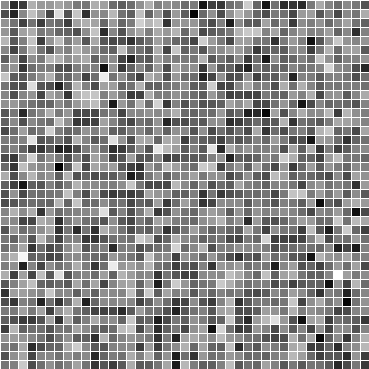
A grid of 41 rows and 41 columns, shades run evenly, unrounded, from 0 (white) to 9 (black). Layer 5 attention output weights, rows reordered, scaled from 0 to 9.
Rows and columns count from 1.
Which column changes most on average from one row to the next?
9
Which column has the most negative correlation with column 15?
18
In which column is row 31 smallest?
38
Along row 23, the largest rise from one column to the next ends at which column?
36
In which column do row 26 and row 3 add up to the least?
39
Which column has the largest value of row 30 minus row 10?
24
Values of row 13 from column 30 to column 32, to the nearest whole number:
9 3 6
